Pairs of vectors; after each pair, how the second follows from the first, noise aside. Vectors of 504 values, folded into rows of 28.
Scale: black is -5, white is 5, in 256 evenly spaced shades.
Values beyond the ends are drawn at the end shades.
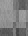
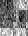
negated, scaled up.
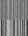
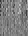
reversed, partly zeroed.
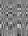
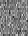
shuffled.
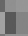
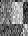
reversed, negated, scaled up.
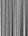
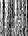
reversed, negated, scaled up.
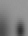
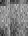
wrapped around.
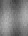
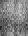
wrapped around.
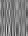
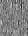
reversed, negated, partly zeroed.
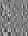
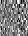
reversed, negated, scaled up.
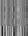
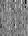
reversed, partly zeroed.
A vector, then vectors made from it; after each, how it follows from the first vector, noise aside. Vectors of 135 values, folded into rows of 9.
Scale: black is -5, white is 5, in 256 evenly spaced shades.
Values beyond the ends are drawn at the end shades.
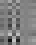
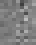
reversed, negated, partly zeroed.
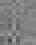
shrunk.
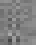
shrunk.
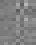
reversed, negated, shrunk.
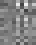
reversed, negated.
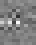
wrapped around, negated, partly zeroed.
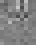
wrapped around, negated, partly zeroed.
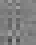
shrunk.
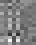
negated.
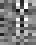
reversed, negated, scaled up.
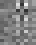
reversed, negated.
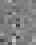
partly zeroed.
